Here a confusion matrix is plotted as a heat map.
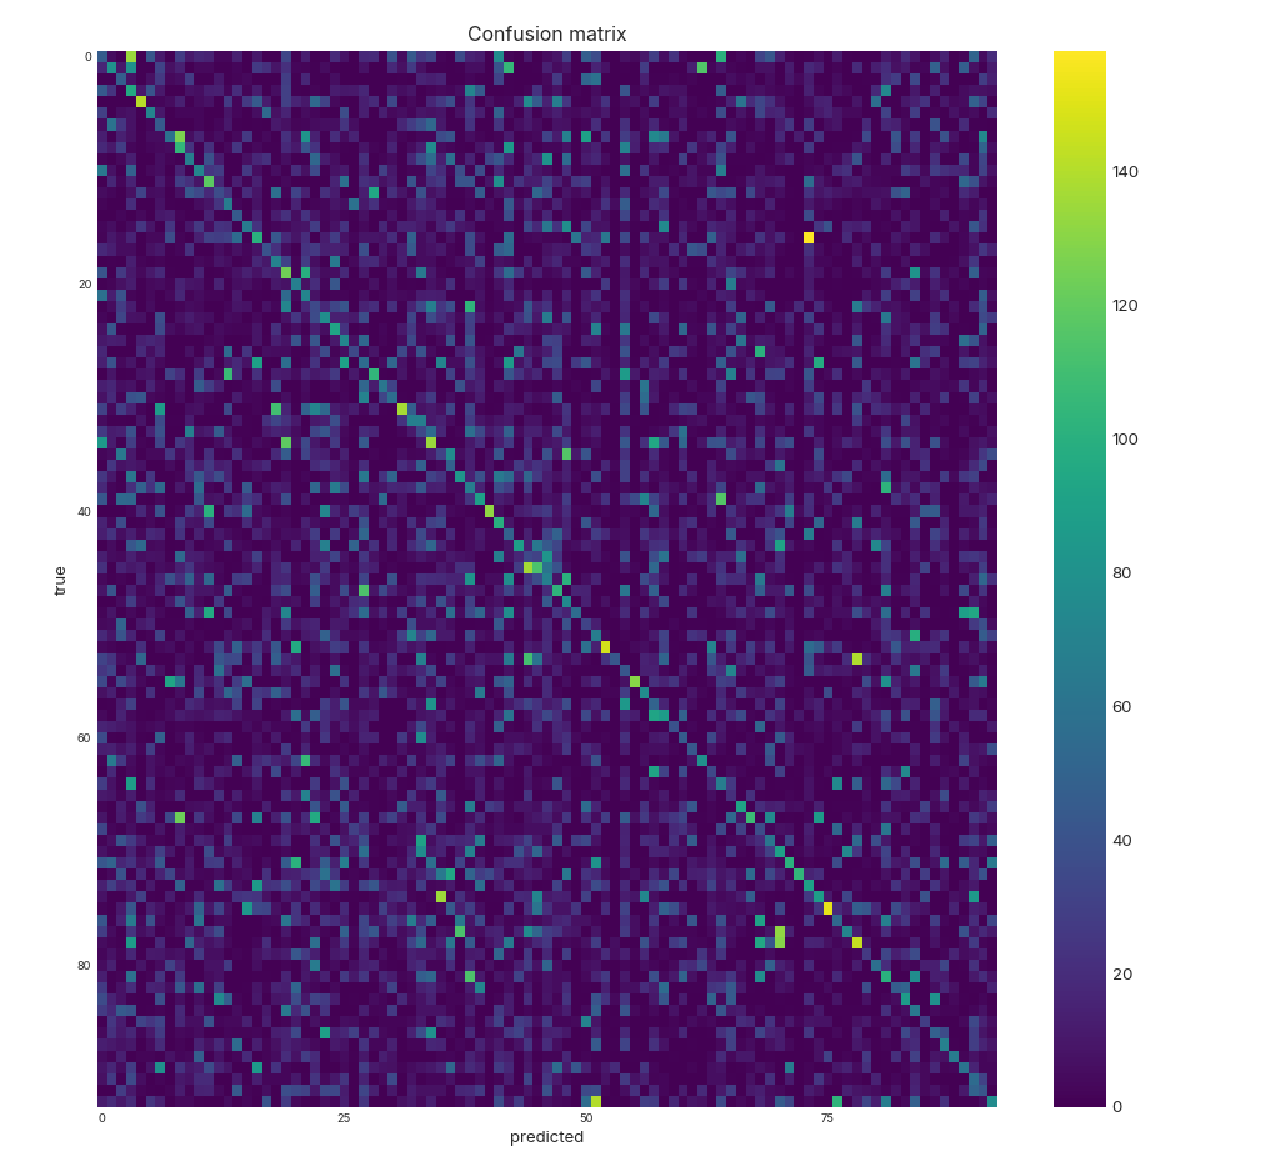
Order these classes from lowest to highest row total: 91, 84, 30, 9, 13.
13, 84, 30, 91, 9
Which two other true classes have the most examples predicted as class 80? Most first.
43, 4
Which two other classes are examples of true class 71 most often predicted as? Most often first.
20, 51
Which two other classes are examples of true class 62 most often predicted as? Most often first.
21, 1
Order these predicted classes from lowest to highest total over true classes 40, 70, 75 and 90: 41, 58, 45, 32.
41, 32, 58, 45
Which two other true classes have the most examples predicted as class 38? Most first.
81, 22
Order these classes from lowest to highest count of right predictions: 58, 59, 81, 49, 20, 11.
59, 49, 20, 58, 81, 11
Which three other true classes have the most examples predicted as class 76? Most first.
92, 64, 68
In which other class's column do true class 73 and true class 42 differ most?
16
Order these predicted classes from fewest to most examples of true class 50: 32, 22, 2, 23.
23, 22, 32, 2
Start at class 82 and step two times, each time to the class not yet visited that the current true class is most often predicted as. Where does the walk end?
64
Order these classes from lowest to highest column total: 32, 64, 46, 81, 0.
32, 0, 64, 46, 81
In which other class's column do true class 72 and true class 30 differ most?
36
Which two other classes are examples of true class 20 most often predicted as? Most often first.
65, 24
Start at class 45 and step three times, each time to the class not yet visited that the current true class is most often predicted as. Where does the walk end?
48
